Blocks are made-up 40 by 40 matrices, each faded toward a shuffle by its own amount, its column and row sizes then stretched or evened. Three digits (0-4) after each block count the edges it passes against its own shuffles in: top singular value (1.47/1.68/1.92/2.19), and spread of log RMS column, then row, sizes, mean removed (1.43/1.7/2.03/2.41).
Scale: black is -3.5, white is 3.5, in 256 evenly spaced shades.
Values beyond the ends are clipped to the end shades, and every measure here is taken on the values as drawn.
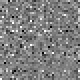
0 1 2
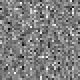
0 3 0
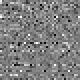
1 0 4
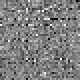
2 0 3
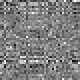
4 0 4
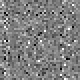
0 2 0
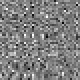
3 2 0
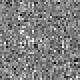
1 0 1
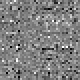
1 2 2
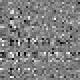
2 2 3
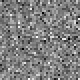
0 0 0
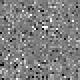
0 0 1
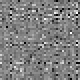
3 2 3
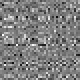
4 0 4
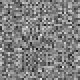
2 1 0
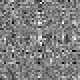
3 2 2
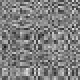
4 3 2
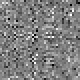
2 2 0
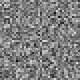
3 0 0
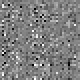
1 4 1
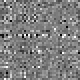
3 1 3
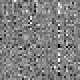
3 3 0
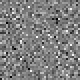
3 0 0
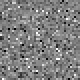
0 0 0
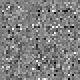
0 2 2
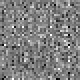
3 2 2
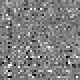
0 1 3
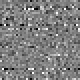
1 0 4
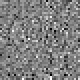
1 2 1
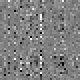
3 4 2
